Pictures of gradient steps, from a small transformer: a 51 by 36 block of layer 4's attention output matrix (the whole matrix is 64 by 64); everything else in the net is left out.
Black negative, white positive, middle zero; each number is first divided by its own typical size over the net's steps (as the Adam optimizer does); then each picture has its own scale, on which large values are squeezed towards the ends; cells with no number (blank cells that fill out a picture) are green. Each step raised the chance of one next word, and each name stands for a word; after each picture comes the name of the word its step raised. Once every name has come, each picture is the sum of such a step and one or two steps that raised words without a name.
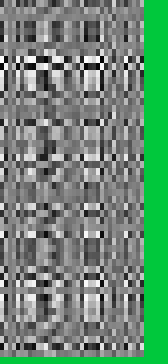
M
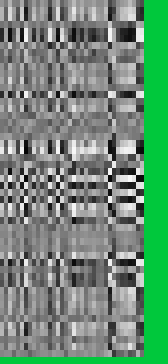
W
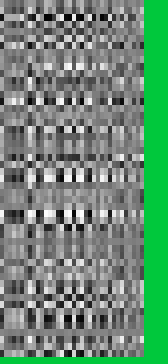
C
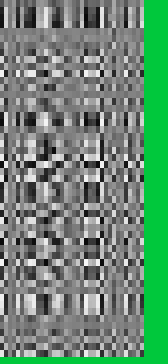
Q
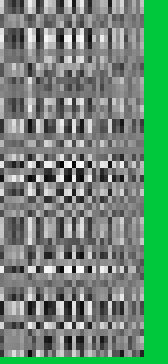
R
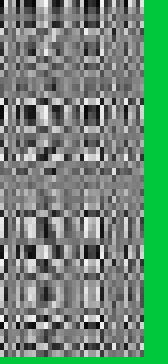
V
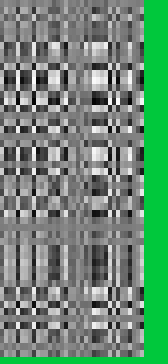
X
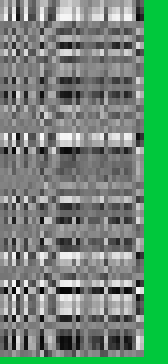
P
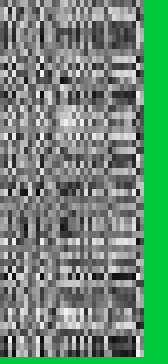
X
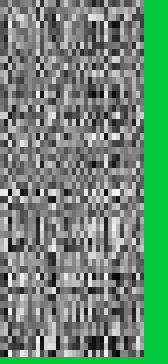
P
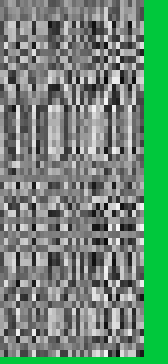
X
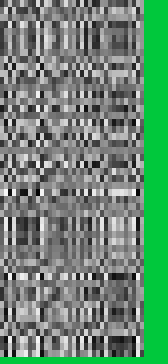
R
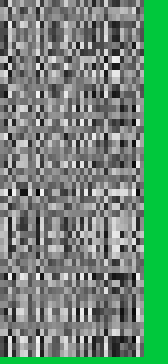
M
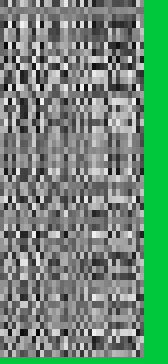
M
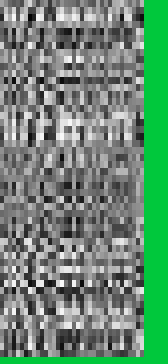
P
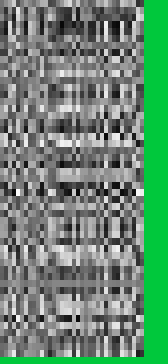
Q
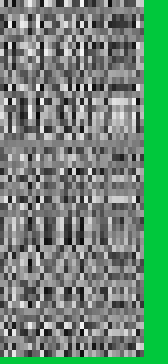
V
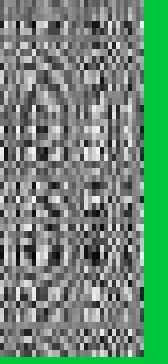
X
